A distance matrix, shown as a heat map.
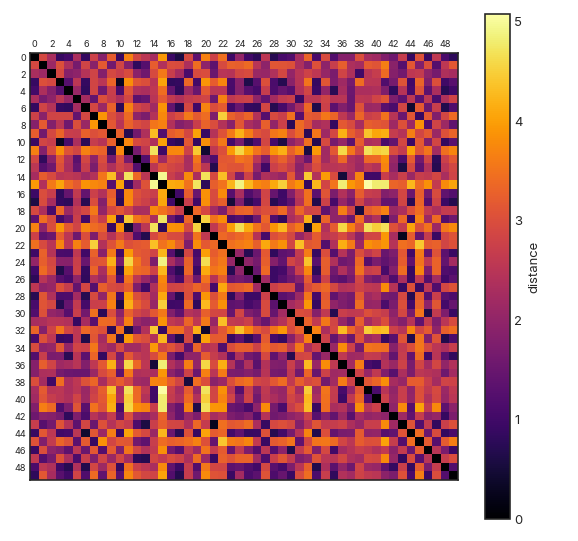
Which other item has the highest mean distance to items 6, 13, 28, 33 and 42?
15
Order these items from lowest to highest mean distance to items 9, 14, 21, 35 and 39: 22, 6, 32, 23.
6, 23, 32, 22
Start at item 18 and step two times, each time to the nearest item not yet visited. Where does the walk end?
2
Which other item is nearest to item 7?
45
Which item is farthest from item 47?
41
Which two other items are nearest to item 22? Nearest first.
34, 18
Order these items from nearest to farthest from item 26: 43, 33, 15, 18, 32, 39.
33, 39, 43, 18, 32, 15
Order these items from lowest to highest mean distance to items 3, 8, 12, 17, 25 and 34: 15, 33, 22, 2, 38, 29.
33, 29, 2, 38, 22, 15
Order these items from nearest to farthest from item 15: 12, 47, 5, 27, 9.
9, 12, 47, 5, 27
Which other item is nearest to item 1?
12
